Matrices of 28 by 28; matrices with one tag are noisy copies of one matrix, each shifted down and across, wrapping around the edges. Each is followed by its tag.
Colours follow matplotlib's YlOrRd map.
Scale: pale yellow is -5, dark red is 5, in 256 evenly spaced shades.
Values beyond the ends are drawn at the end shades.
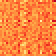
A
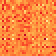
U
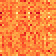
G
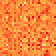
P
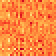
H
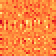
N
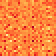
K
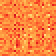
K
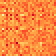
P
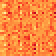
A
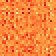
U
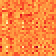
A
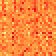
G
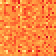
K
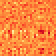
N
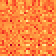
K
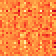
A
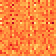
U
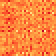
U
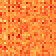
P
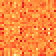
G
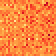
U
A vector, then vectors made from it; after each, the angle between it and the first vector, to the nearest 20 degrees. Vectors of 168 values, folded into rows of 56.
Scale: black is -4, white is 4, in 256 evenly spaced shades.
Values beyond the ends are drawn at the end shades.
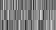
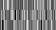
60 degrees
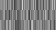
100 degrees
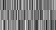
140 degrees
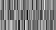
140 degrees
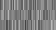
40 degrees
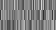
60 degrees
